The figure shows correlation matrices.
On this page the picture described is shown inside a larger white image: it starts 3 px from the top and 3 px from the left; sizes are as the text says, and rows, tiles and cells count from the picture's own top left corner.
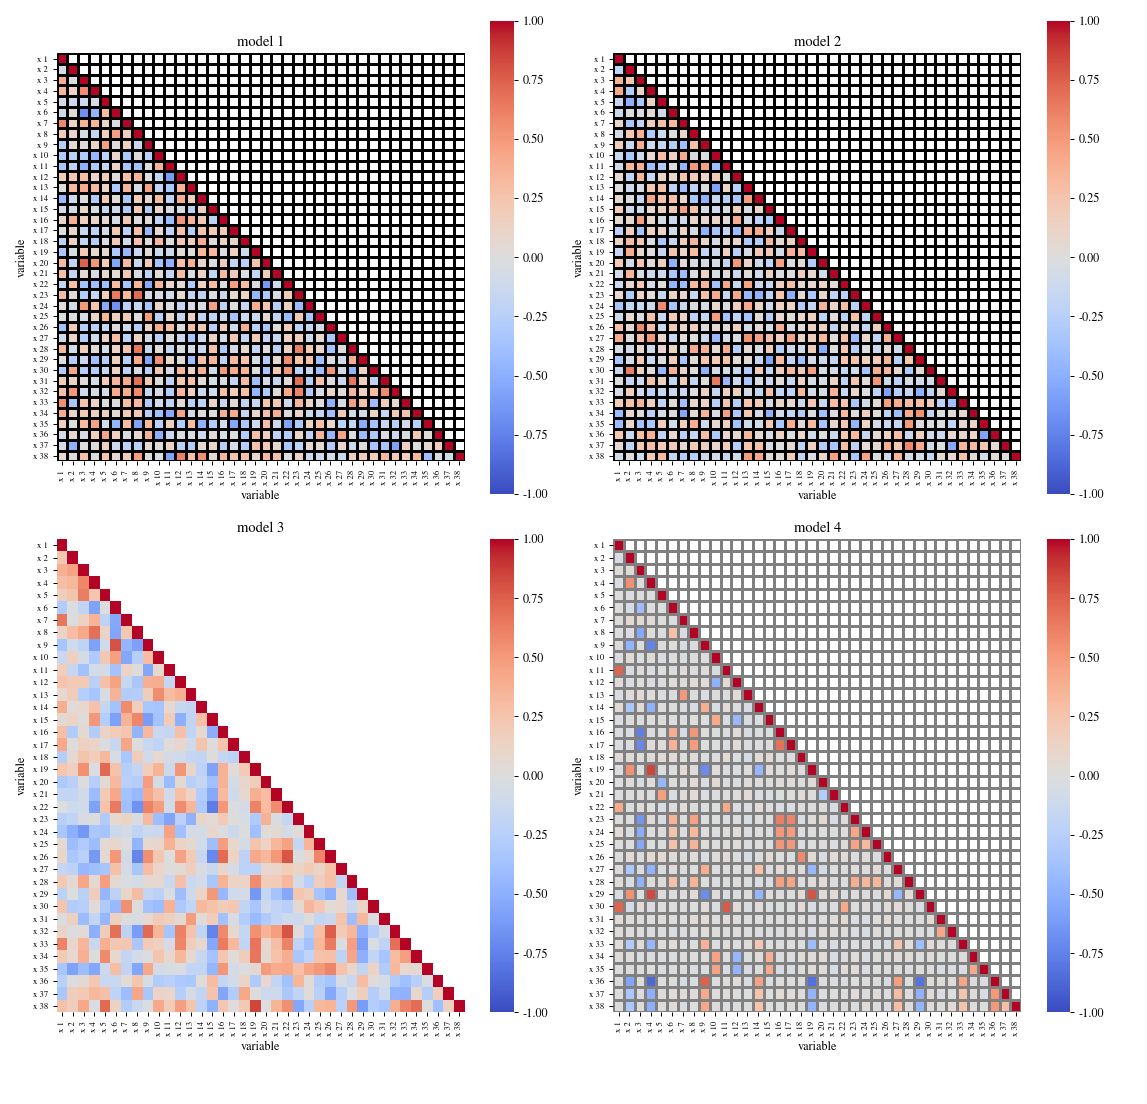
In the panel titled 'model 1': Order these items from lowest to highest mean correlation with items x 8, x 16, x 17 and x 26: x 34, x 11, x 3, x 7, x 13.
x 11, x 3, x 7, x 13, x 34
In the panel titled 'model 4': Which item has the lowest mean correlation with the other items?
x 3
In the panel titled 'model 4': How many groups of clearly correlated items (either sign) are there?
8
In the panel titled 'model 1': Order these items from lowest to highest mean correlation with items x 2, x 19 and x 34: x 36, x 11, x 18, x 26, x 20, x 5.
x 11, x 26, x 18, x 5, x 20, x 36
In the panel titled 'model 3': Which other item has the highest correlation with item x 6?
x 9
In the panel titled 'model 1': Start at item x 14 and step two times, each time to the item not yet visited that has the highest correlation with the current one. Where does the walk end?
x 12
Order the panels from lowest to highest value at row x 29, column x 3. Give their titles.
model 3, model 1, model 4, model 2
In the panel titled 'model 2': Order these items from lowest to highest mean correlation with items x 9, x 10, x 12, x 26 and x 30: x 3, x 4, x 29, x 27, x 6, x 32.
x 32, x 27, x 4, x 6, x 29, x 3
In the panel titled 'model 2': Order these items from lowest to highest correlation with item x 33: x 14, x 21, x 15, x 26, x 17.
x 15, x 17, x 14, x 21, x 26
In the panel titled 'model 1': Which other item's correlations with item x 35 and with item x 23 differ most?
x 8
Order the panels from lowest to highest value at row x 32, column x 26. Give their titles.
model 2, model 4, model 1, model 3
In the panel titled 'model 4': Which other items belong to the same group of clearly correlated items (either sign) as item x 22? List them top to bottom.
x 1, x 11, x 30
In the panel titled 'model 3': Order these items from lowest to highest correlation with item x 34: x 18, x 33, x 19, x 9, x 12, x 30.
x 30, x 9, x 18, x 12, x 33, x 19
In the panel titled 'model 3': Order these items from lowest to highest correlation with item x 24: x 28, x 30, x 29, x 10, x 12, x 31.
x 12, x 28, x 10, x 31, x 29, x 30
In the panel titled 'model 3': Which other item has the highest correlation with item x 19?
x 38
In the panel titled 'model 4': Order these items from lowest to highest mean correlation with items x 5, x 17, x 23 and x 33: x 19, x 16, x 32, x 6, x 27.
x 19, x 32, x 27, x 6, x 16
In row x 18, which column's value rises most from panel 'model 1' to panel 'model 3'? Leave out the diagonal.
x 37
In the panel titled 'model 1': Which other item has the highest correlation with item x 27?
x 36
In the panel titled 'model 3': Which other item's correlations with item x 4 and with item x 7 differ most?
x 37
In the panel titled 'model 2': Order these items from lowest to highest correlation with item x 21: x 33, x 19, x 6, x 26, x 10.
x 6, x 26, x 10, x 19, x 33
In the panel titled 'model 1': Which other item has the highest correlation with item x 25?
x 9
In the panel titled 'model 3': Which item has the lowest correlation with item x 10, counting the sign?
x 7
